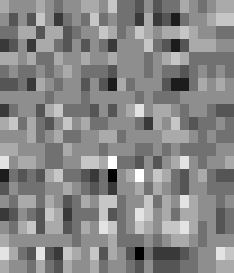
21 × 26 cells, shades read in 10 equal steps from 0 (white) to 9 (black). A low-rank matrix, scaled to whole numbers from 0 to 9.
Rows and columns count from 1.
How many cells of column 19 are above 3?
13
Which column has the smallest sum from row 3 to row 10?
16
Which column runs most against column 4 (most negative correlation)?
23
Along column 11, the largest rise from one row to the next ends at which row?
14
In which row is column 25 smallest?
20
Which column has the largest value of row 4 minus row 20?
1
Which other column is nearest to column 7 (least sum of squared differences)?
19
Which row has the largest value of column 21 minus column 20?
10
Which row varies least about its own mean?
8
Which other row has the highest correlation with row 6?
15
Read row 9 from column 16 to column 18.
1 4 3
